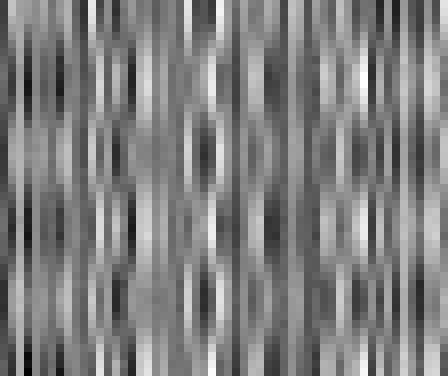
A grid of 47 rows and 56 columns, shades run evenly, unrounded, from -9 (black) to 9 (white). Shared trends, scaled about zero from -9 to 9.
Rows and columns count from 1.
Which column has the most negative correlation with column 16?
3
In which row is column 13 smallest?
1
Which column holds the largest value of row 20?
28
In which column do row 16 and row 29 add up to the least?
4
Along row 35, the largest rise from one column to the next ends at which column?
51
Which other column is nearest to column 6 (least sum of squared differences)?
49
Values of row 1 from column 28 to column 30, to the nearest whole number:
8 2 -1
